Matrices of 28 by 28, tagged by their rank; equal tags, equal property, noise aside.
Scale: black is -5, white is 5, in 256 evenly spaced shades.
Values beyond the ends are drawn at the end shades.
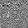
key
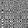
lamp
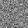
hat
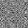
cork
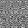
hat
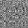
hat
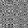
lamp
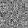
hat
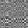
lamp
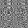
key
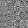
cork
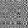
lamp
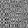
cork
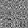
key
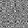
key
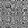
hat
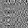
cork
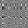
lamp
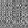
cork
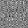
key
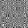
cork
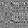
cork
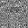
hat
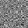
hat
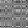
lamp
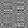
lamp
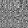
key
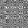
key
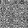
hat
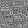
hat
